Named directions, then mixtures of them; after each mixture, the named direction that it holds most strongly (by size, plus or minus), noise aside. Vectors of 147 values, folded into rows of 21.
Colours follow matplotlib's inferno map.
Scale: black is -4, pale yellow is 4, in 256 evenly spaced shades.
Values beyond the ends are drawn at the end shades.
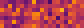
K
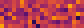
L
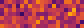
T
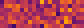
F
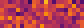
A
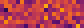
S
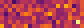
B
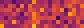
K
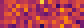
F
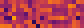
L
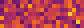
T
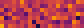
L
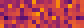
K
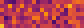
K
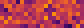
S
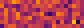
B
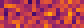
F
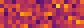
B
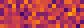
T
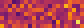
B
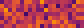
S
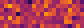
A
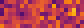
T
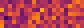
K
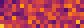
T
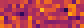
L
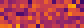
A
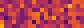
K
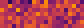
A
